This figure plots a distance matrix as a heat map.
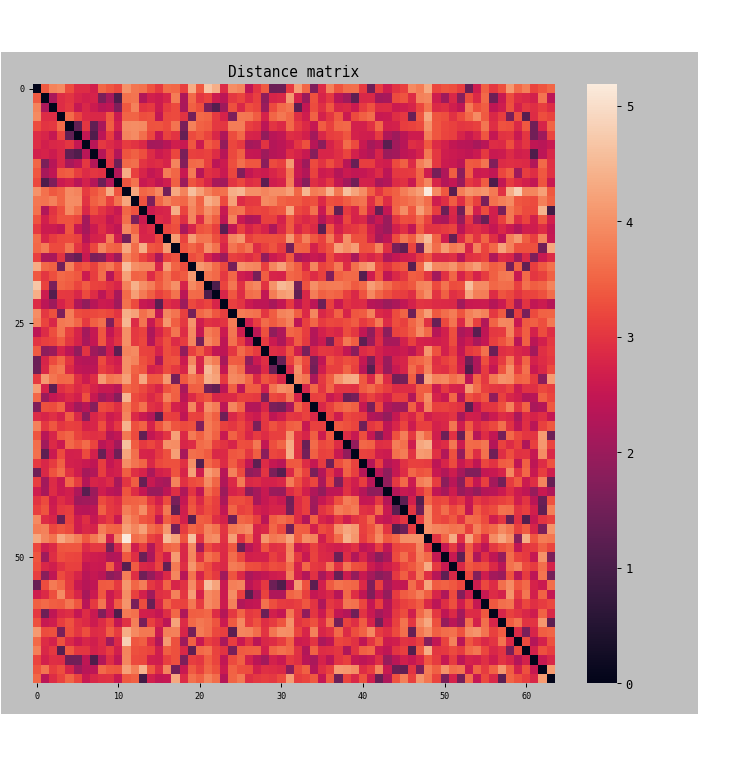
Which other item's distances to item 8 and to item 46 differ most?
19
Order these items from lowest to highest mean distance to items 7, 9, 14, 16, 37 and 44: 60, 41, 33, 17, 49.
41, 49, 33, 60, 17
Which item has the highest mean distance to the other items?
11
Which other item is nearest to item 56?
10
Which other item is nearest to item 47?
44
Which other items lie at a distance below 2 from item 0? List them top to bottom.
29, 30, 34, 41, 53
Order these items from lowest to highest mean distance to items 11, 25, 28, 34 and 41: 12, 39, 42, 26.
26, 42, 39, 12
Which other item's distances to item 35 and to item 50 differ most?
15
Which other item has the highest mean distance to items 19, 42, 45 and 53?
48
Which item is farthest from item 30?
21
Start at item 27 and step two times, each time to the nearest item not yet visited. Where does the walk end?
20
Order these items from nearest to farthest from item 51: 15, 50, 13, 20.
50, 13, 15, 20
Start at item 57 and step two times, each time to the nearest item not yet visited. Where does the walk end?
13
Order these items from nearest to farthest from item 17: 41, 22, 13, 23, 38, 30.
23, 30, 41, 22, 38, 13
